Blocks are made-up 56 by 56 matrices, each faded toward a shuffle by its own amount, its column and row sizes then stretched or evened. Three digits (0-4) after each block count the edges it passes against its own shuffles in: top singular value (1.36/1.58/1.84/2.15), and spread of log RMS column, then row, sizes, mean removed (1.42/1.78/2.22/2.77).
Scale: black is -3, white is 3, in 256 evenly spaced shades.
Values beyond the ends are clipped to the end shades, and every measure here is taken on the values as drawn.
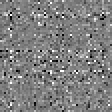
2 2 3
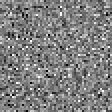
0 1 3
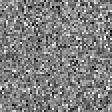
0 0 1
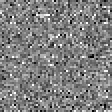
1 0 3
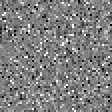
0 0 0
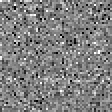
0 2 2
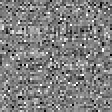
3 0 0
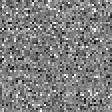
1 0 2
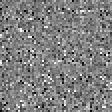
0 2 2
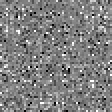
1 1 2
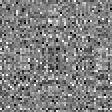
4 0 1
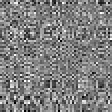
4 2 3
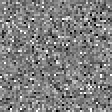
0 1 1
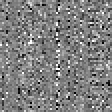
2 4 0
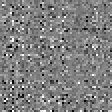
2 3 4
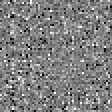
2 2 1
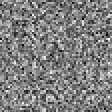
3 1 0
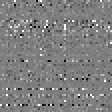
1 1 4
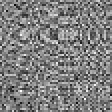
4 0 1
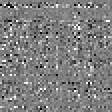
0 3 4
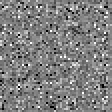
1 3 2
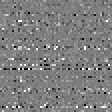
1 1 4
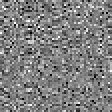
4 1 1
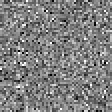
1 1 1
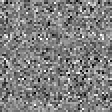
0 1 2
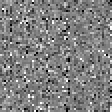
2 3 1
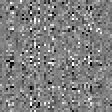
3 4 1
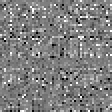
3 2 3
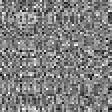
4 1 2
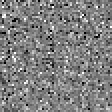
0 2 2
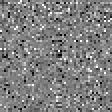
2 1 1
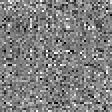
2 2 2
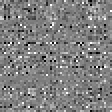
3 2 4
